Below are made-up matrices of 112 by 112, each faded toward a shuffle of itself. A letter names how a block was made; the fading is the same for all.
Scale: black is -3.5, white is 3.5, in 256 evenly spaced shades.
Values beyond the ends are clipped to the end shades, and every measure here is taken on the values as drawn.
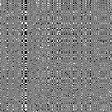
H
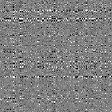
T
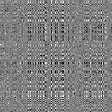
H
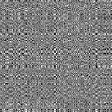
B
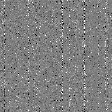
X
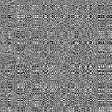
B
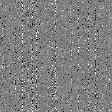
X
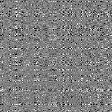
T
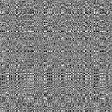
B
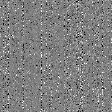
X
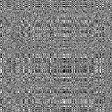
B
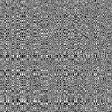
B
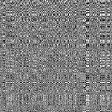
B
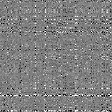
T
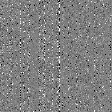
X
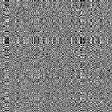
B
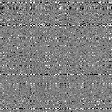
T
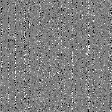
X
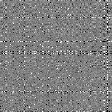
T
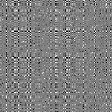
H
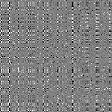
H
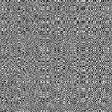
B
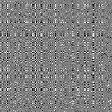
H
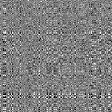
B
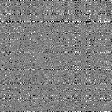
T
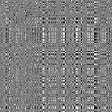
H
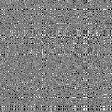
T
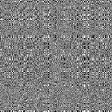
B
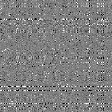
T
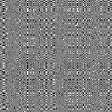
H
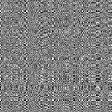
B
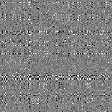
T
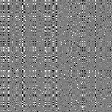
H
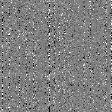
X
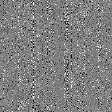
X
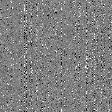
X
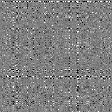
T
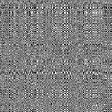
B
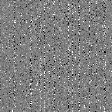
X
